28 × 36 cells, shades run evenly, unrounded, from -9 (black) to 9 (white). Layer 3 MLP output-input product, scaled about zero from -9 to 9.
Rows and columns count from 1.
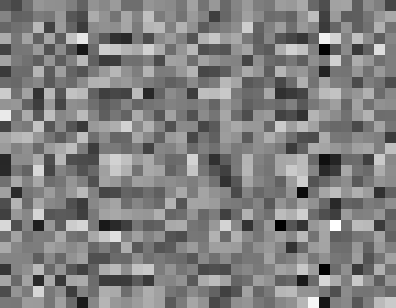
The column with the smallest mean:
30
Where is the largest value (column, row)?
31, 21
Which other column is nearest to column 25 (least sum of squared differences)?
3
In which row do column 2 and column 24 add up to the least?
18
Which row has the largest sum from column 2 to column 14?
22
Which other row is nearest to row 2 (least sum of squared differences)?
28
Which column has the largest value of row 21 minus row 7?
1
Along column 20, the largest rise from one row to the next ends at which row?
26
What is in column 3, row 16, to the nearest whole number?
-2
